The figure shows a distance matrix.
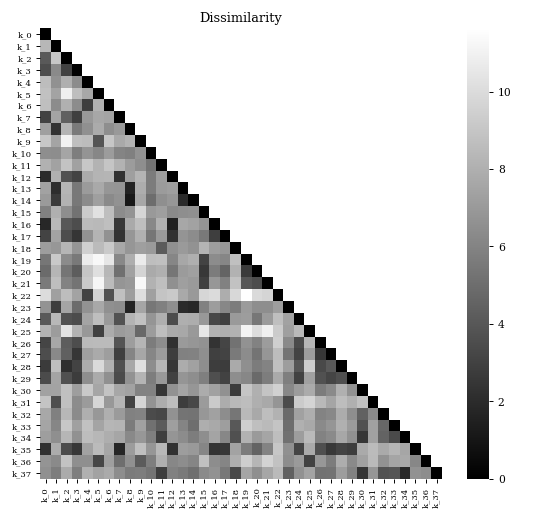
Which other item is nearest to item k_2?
k_28
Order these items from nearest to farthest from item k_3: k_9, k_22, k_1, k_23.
k_23, k_1, k_22, k_9
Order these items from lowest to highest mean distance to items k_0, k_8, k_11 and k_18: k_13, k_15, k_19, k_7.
k_13, k_7, k_15, k_19
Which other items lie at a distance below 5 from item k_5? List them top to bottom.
k_9, k_25, k_36
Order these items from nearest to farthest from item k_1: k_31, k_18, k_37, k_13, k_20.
k_13, k_31, k_37, k_18, k_20
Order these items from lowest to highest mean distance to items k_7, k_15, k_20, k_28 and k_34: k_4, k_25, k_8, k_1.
k_8, k_1, k_4, k_25
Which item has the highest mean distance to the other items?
k_22
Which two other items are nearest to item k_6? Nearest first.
k_4, k_22
